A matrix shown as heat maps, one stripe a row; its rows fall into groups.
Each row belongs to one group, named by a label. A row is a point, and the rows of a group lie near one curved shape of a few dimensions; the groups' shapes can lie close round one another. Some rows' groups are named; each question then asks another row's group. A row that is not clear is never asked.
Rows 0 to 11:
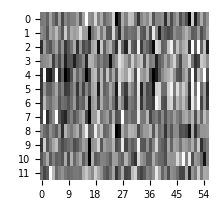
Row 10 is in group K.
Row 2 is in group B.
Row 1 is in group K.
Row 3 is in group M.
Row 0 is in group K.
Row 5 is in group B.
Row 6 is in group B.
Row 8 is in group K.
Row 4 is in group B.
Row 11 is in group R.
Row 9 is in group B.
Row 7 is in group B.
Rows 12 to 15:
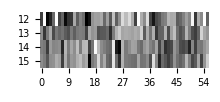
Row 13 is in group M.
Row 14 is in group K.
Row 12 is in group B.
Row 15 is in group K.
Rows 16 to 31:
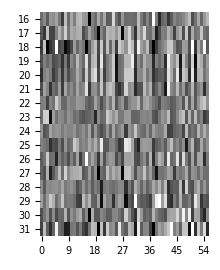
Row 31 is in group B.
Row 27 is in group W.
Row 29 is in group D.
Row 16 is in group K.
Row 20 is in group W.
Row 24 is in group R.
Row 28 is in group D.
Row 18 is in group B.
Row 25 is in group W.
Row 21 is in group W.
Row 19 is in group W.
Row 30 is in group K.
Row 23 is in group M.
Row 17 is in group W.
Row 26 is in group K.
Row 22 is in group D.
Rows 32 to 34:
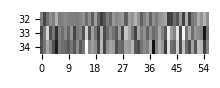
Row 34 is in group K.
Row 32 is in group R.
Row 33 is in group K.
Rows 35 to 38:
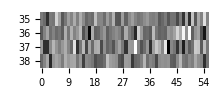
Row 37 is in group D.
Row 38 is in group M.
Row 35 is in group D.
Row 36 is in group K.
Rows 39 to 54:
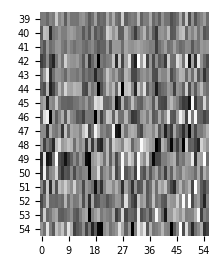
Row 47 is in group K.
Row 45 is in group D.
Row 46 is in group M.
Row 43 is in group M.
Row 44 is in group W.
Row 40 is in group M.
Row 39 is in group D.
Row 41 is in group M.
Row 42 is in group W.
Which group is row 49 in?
B
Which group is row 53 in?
B
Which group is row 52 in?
K
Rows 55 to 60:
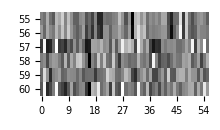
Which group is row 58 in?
K
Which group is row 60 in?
B
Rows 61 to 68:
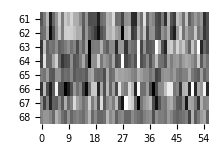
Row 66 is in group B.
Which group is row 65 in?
M
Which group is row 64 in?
B
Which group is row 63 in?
B
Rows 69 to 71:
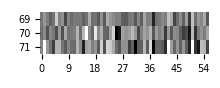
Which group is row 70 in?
K
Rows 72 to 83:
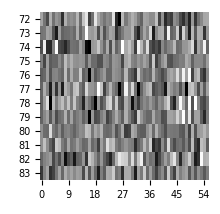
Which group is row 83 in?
W
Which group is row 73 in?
K
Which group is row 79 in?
K
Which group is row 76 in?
K
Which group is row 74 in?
B
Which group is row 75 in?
M
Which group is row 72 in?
K
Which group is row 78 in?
M
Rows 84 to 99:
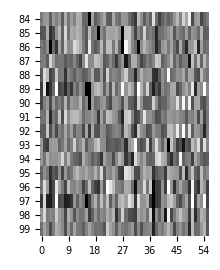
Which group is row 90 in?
K
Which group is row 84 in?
K
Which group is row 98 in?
D
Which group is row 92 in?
K
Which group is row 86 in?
W
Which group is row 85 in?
W
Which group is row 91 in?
W
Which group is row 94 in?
D
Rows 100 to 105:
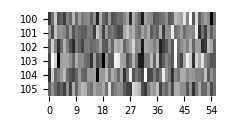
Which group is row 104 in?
B
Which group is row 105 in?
W
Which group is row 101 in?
M
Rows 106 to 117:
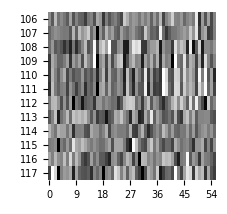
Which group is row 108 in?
W
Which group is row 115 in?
W
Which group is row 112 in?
M
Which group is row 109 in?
W
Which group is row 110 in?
B
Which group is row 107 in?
K
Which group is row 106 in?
M
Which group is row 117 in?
M
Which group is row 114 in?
D
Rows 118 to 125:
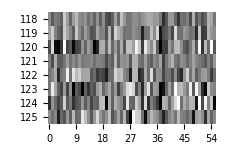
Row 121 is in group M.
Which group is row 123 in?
M
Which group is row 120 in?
B
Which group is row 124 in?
B
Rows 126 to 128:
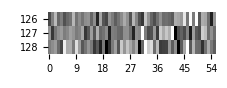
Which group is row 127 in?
D
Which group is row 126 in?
K
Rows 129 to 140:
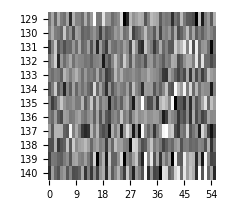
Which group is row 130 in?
D
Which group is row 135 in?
D
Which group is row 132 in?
M
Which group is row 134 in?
K
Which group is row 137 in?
D
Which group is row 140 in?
B
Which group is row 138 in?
W
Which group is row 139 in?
W
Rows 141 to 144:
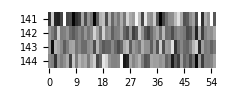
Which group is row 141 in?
B
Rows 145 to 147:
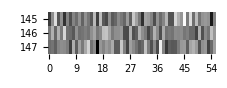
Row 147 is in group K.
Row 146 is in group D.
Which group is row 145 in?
K
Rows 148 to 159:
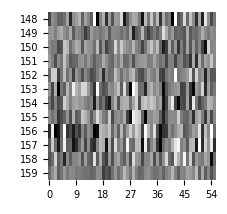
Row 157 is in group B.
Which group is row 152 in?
M
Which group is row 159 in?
M
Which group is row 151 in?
D
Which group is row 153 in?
W
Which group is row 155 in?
W
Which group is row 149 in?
D
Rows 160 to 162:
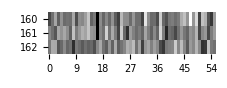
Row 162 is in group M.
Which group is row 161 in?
K
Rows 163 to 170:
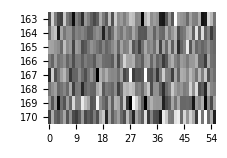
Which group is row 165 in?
D
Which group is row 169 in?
W
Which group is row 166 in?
M
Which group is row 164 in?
M
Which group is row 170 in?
B
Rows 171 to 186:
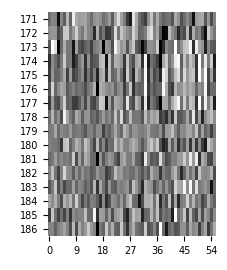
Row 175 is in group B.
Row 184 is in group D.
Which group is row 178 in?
D
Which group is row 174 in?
B
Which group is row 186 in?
K
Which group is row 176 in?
B
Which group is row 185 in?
W
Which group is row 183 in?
K
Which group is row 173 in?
M
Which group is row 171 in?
W
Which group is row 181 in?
K
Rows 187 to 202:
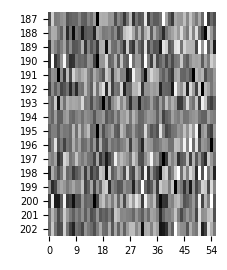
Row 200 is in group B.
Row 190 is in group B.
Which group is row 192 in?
W
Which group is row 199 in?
D
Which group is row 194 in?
M
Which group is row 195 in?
K
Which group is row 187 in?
B
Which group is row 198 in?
B
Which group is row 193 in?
M
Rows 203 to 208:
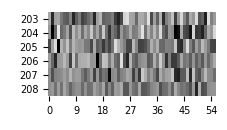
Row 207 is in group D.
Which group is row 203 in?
M
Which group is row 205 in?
M
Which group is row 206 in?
K
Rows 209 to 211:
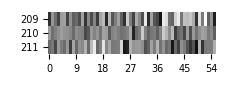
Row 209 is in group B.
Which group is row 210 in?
D
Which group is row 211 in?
K
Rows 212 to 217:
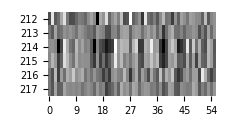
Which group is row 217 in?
M
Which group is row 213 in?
M
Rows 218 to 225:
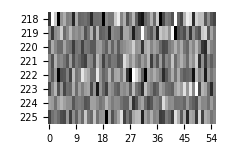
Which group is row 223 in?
K
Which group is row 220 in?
M
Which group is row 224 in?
D
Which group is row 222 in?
W
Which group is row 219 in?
D
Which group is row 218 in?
M
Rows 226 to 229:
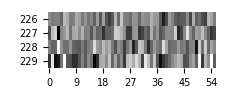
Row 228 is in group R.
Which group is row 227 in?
M
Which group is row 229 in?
B
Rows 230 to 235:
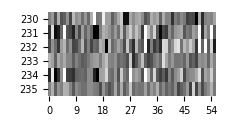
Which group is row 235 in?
D
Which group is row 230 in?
K
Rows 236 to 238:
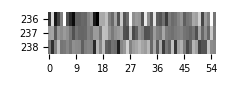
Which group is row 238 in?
M
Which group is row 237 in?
D
